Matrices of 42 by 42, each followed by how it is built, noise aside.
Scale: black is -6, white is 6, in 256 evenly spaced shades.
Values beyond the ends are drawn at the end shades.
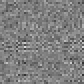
low rank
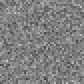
noise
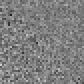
lower triangular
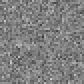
noise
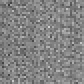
repeating rows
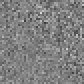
upper triangular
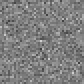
noise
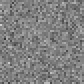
noise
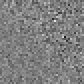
upper triangular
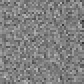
repeating rows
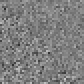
lower triangular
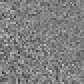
lower triangular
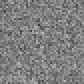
noise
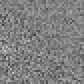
lower triangular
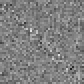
banded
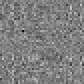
low rank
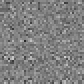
low rank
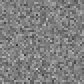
noise
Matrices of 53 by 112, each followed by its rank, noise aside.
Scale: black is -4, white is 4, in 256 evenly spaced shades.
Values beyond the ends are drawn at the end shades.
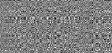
four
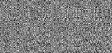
eight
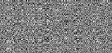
seven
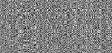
six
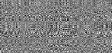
seven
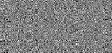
eight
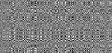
four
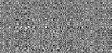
six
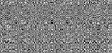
five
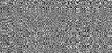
five
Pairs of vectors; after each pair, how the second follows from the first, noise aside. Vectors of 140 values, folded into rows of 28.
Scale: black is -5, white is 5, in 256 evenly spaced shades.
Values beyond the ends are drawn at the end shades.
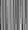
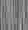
shrunk.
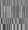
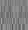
negated, shrunk.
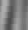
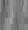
negated, shrunk.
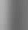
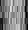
wrapped around, negated, scaled up.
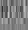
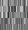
negated.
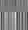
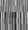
negated.
